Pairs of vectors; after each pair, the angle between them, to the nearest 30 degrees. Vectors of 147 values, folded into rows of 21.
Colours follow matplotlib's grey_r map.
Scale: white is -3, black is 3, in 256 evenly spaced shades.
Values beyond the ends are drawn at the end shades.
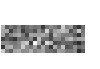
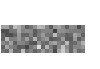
90 degrees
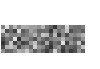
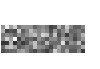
30 degrees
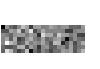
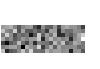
120 degrees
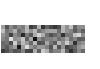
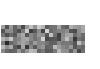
90 degrees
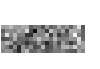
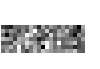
150 degrees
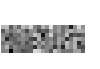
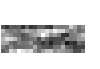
120 degrees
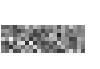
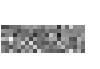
30 degrees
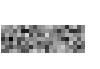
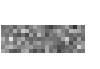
150 degrees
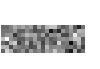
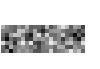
120 degrees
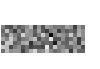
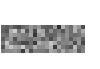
90 degrees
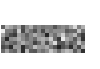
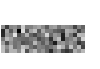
150 degrees
